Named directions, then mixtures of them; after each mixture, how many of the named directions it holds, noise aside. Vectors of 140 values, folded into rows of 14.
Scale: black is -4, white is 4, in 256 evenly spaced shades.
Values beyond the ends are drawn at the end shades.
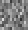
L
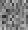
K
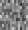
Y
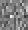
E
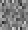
three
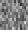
two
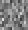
one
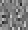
four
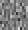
two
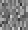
four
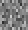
four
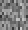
one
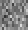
three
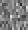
three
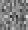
four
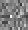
three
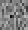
one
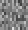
two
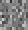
two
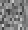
four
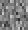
two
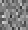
four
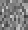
two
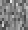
four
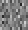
four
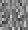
four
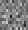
four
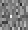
four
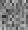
one
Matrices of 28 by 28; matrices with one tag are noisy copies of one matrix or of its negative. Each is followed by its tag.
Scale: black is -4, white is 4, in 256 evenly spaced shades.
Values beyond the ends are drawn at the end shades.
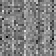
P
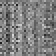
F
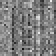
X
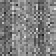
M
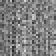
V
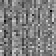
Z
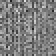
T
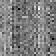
M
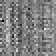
F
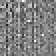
T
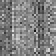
M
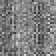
M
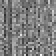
Z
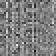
T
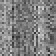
M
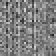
T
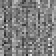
Z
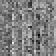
X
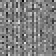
T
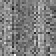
M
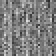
Z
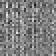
T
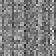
P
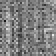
F
